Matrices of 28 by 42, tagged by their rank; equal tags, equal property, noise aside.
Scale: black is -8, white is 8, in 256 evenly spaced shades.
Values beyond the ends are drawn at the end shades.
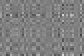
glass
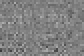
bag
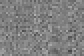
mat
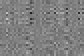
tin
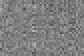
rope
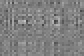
tin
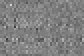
bag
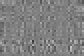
tin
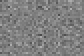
bag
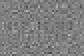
bag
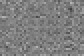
mat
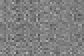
rope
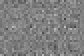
bag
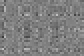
tin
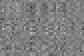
tin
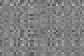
tin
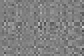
tin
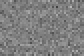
mat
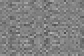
rope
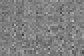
mat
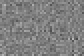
mat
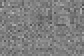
mat
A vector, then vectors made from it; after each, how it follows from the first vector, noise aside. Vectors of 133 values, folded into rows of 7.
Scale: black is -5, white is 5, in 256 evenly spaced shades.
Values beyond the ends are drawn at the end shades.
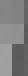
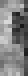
wrapped around, scaled up.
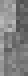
reversed, negated.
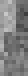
reversed, negated.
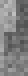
reversed, negated.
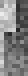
reversed, negated, scaled up.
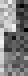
reversed, negated, scaled up.
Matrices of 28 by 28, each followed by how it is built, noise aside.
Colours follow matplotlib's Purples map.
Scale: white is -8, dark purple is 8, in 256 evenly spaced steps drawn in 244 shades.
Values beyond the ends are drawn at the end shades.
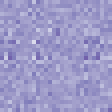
low rank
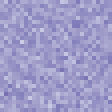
Toeplitz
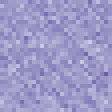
Toeplitz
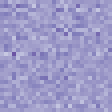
low rank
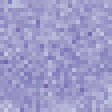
smooth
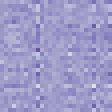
low rank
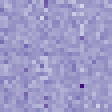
uneven columns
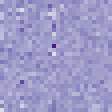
uneven columns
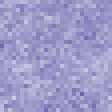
smooth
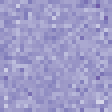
uneven columns
